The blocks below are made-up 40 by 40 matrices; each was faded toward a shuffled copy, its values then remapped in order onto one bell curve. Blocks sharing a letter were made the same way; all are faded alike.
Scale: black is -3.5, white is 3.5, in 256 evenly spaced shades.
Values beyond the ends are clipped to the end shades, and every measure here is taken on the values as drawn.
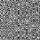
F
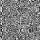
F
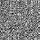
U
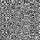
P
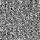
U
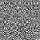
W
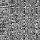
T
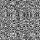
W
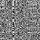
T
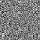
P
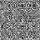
F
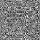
F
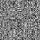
P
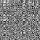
W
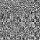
T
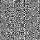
F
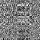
P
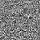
U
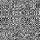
W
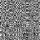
W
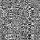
F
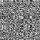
T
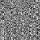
T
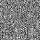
U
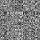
P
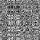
W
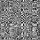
W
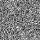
U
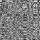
F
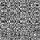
W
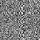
T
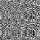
T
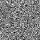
U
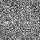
U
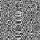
W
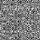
F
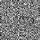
U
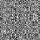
T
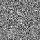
U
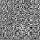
W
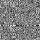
F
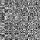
W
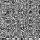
F
